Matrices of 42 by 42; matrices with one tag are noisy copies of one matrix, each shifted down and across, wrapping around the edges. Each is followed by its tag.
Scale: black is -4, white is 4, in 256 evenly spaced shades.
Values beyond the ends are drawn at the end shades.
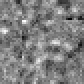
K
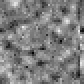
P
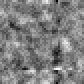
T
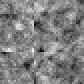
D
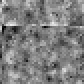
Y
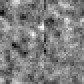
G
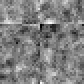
Y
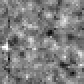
G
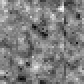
G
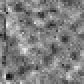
P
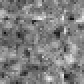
D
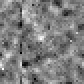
P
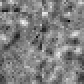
K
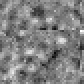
K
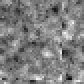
D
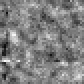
T
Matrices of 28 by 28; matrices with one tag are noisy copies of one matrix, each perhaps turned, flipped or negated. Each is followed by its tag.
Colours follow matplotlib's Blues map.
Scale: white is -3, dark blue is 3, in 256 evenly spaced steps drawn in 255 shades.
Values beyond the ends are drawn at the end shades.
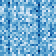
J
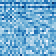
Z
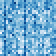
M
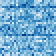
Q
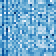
Z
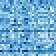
M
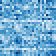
Q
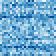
J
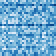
M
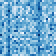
J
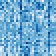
Q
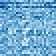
Z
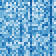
M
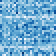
J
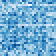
M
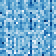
M
